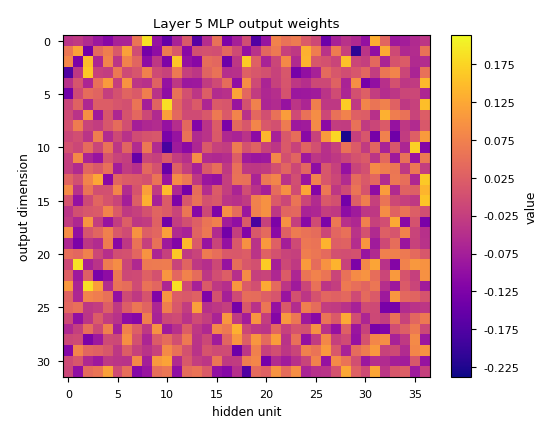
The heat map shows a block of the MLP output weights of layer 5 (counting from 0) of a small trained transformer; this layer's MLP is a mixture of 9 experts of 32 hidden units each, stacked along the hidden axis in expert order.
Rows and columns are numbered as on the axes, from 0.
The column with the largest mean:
36
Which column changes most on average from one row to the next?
10
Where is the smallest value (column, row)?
28, 9
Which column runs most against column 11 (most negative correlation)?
23
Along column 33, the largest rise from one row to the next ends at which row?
22
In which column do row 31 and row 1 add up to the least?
18
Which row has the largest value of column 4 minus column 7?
31
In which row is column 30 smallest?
4
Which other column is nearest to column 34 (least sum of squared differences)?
5
